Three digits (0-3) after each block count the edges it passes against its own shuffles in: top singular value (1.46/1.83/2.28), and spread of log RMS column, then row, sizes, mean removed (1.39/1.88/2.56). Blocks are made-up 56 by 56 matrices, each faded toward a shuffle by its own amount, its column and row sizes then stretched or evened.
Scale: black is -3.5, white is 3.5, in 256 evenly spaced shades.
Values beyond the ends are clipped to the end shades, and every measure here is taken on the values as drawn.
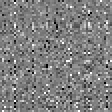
2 2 1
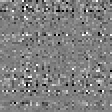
1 2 3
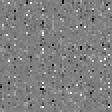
0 2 1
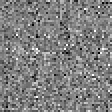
0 1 1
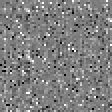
1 0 0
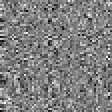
2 2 0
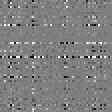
2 2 3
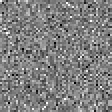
2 0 0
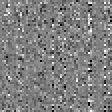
0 3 0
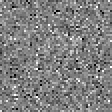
1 1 0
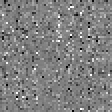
1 2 0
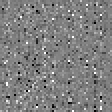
0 2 0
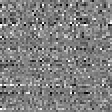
2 1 3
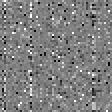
2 2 0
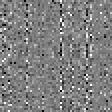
2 3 0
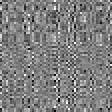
3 3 0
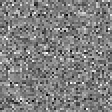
0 0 2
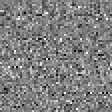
1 0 2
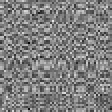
3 1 2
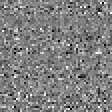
1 1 2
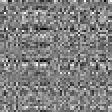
3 2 3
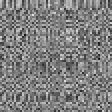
3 2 1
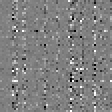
0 3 2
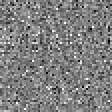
1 0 1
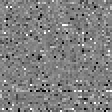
1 0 2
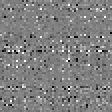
2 1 3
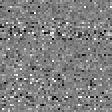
1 0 3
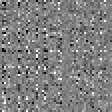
2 3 1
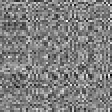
3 1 2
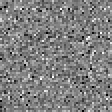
0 0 2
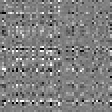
3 3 3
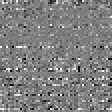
0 1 3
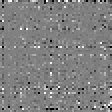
2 2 3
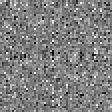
1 2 1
